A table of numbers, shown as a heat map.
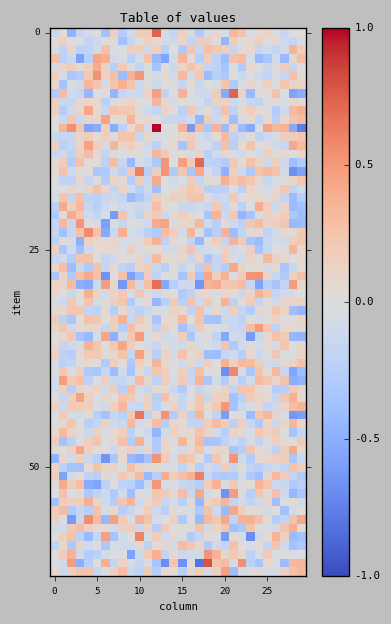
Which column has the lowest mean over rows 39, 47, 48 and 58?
20
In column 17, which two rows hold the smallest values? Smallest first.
61, 29
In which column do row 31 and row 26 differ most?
12
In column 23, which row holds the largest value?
28
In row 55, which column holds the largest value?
21
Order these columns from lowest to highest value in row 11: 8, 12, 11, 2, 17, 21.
8, 11, 21, 17, 2, 12
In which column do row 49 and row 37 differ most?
10
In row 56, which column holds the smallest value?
2
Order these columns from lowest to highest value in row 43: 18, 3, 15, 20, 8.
15, 18, 3, 8, 20
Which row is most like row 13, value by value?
9
